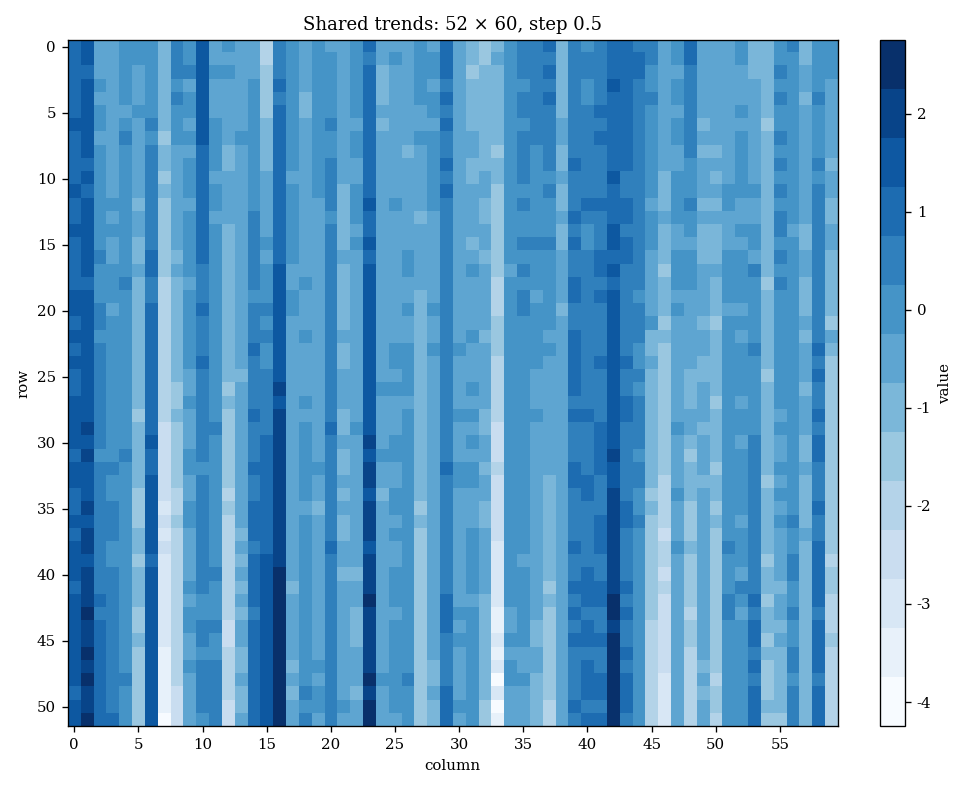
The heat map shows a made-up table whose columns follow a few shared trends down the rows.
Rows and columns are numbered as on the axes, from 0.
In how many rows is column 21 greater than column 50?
27
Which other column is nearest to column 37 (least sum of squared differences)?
48
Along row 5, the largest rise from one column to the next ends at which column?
16
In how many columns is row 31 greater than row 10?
19
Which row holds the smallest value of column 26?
8
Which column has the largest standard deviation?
15
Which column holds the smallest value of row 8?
33
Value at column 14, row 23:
1
